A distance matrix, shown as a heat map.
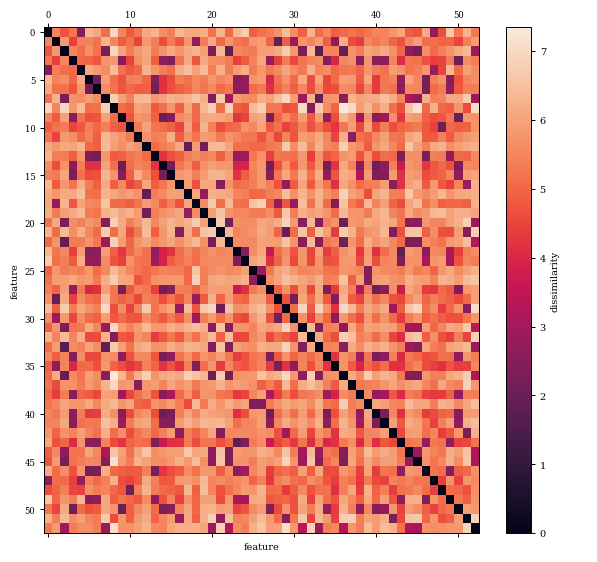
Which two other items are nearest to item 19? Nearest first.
12, 17
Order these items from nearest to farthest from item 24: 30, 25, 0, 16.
30, 16, 25, 0
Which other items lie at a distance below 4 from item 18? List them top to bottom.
1, 28, 30, 35
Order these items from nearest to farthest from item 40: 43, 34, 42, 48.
34, 43, 48, 42
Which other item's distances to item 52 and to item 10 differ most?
48
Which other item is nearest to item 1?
28
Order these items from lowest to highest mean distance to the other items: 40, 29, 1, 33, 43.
43, 40, 1, 33, 29
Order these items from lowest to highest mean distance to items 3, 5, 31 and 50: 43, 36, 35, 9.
9, 43, 35, 36
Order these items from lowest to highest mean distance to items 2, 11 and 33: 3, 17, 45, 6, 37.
45, 37, 6, 3, 17
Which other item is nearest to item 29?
21
